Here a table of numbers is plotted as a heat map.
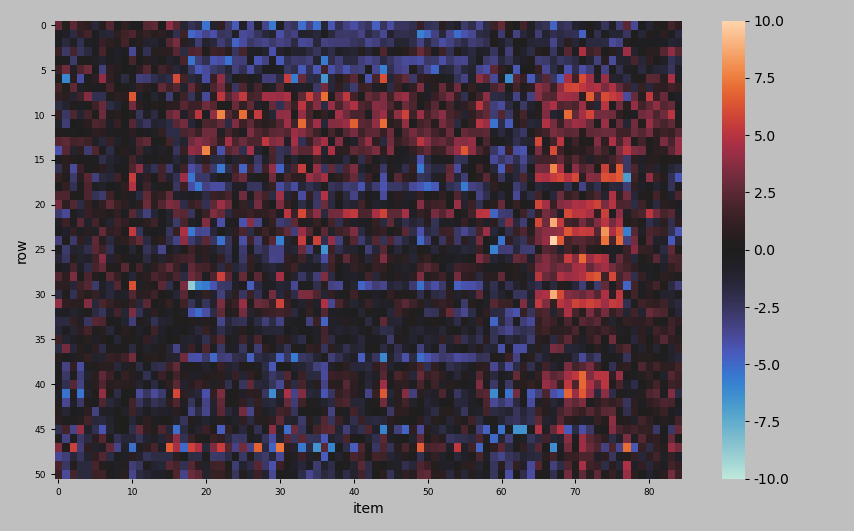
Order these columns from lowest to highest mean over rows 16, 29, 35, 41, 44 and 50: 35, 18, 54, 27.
18, 54, 35, 27
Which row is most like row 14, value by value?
12
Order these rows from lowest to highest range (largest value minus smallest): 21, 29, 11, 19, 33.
33, 19, 21, 11, 29
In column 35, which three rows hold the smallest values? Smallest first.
47, 0, 5
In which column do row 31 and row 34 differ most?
30
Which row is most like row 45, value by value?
36
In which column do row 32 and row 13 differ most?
19
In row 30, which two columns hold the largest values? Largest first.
67, 68
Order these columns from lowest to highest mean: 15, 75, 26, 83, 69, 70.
26, 15, 83, 75, 70, 69
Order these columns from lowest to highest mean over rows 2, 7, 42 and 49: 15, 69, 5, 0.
5, 0, 15, 69
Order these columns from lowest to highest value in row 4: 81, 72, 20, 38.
38, 20, 72, 81
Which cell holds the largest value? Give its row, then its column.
24, 67
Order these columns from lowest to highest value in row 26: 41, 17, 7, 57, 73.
7, 41, 17, 57, 73
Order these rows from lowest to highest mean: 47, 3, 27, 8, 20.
3, 47, 27, 20, 8
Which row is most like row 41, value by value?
6
